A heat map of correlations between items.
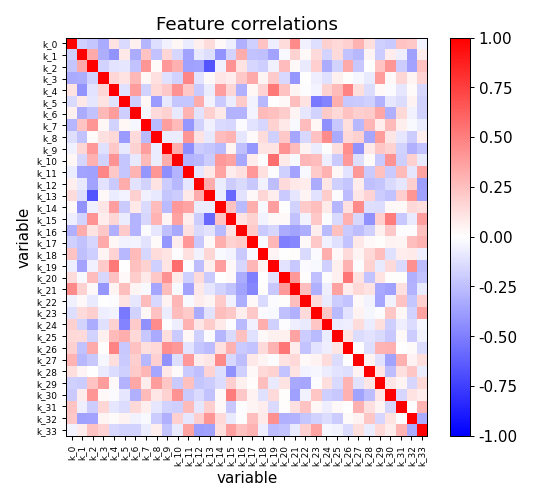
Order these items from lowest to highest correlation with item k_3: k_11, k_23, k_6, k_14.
k_23, k_14, k_6, k_11
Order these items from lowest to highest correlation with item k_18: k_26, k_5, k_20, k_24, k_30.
k_5, k_30, k_20, k_26, k_24
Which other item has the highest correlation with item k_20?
k_26
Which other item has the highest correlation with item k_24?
k_8
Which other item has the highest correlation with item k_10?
k_19
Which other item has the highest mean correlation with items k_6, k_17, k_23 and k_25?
k_11
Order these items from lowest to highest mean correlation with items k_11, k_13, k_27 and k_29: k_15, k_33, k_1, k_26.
k_1, k_15, k_26, k_33
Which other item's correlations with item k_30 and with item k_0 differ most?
k_21
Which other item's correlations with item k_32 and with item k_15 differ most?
k_13
